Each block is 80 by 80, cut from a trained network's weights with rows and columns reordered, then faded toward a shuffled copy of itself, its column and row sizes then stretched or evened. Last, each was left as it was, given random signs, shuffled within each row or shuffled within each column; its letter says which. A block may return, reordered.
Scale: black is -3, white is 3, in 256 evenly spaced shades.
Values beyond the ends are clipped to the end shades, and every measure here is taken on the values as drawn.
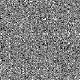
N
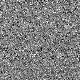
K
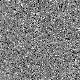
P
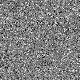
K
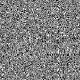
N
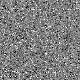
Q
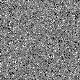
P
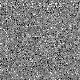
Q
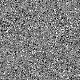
Q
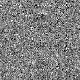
N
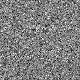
K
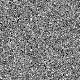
P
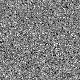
K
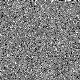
K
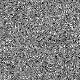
Q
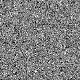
P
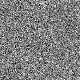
P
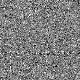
Q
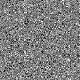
N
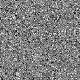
N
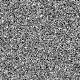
K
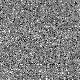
K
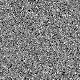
K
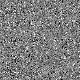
Q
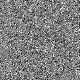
P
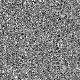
P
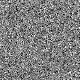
P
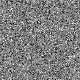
Q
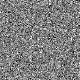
Q
